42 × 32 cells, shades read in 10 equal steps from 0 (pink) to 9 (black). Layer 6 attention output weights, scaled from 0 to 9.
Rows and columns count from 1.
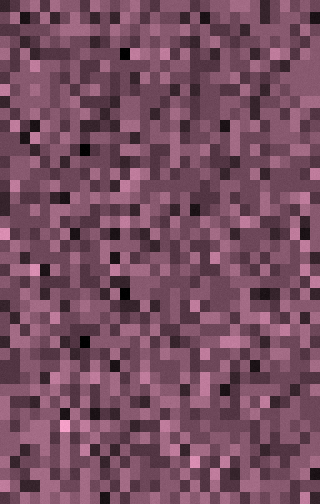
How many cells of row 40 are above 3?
24
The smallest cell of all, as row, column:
36, 7
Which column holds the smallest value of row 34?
27
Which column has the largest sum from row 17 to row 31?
9
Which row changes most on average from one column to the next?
20
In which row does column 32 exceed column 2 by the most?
2
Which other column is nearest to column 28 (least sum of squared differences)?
29
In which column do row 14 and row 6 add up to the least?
4
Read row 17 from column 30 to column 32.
3 2 6
